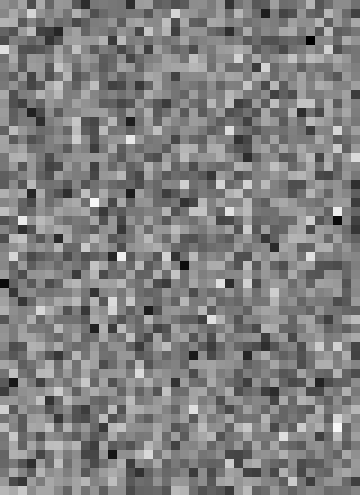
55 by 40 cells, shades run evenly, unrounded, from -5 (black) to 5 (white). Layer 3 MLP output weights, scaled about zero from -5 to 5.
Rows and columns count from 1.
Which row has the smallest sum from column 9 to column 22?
1
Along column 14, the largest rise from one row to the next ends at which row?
29
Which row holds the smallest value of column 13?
51
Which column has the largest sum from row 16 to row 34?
35
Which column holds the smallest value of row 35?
17
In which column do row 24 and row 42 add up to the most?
38
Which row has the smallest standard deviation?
33
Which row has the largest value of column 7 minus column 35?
44
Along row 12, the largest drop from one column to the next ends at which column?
27
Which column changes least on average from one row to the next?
23
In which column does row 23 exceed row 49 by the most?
11
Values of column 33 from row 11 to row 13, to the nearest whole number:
-2 0 2
